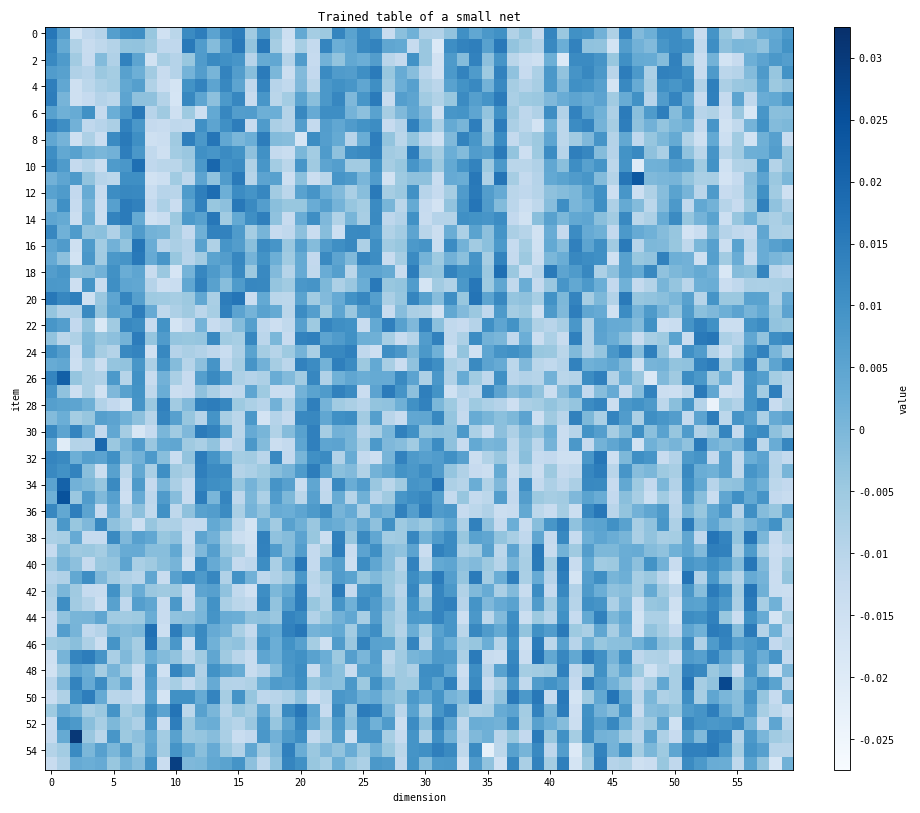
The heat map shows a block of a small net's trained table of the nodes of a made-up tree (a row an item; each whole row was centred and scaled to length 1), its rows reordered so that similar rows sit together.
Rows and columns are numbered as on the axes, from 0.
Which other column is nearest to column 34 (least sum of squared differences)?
26
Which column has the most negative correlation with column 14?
45
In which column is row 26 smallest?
48
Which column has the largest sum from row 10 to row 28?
7
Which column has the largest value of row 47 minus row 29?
39
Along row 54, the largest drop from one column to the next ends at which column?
35
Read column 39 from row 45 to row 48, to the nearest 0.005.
0.01 0.015 0.015 -0.005
